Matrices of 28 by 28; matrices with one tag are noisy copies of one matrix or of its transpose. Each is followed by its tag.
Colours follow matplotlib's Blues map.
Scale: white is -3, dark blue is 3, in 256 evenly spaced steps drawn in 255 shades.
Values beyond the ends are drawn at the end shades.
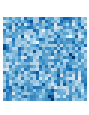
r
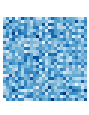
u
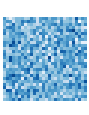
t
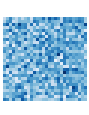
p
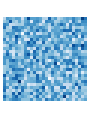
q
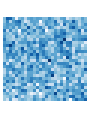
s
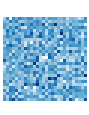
u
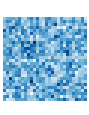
s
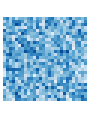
s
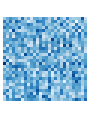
u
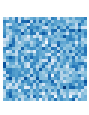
t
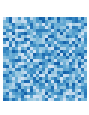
p
